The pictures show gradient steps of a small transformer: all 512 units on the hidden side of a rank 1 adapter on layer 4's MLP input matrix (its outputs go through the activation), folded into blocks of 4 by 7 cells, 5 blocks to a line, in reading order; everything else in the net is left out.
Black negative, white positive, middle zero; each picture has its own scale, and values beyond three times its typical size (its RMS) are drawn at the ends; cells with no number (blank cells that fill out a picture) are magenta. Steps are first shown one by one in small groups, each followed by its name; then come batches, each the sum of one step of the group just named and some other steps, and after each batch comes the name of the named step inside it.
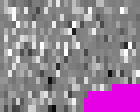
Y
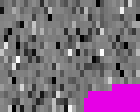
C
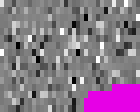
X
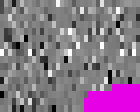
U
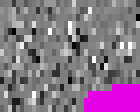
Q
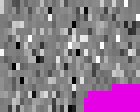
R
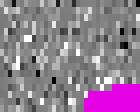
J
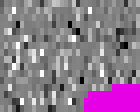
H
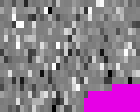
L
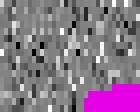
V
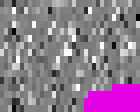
Q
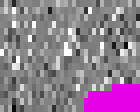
U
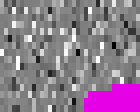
X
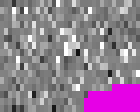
Y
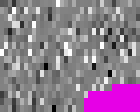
U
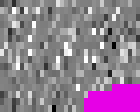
U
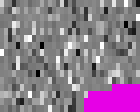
V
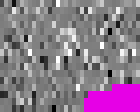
U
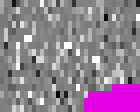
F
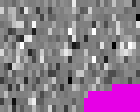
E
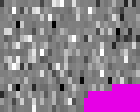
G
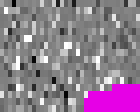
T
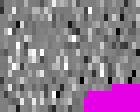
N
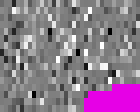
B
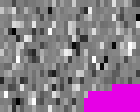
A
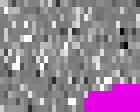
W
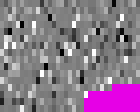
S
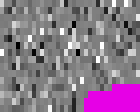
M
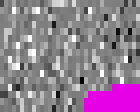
G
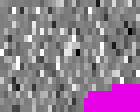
M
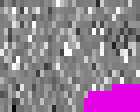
G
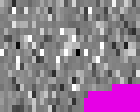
M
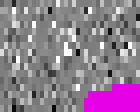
B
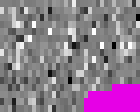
E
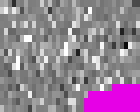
W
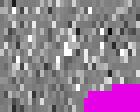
B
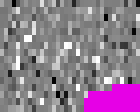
F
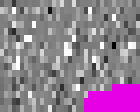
A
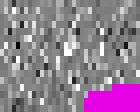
B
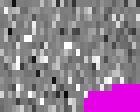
T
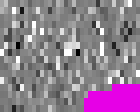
M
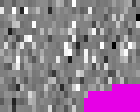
E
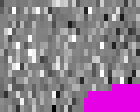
N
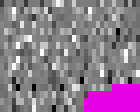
G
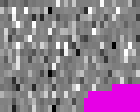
A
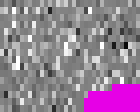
W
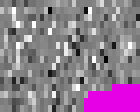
A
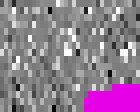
G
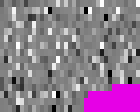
N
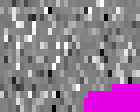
F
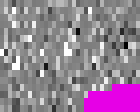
W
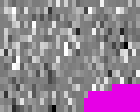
W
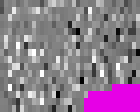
N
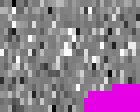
A
